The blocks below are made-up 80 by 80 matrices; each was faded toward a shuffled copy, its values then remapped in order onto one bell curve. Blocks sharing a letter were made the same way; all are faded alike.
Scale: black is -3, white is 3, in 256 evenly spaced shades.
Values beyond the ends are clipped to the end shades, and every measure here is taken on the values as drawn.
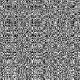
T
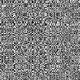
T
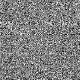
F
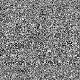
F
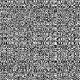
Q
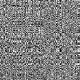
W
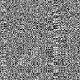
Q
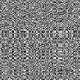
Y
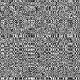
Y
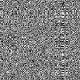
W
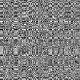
Y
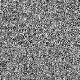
F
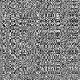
T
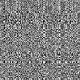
Q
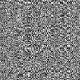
Q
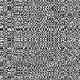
Y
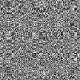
Q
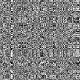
T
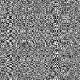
T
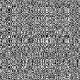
T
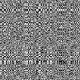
Y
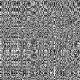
T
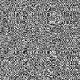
W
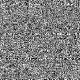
F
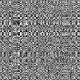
Y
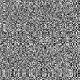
Q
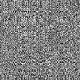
W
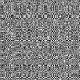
Y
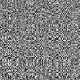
T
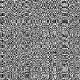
T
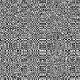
Y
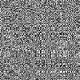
W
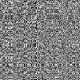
T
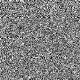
F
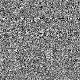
F
